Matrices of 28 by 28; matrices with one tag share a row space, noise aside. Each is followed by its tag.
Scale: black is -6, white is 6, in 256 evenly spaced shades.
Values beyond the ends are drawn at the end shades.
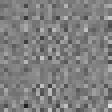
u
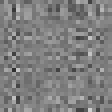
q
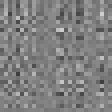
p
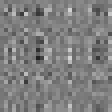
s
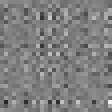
u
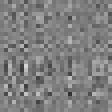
s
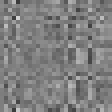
q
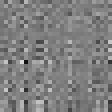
s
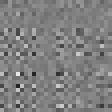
p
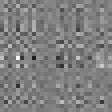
p
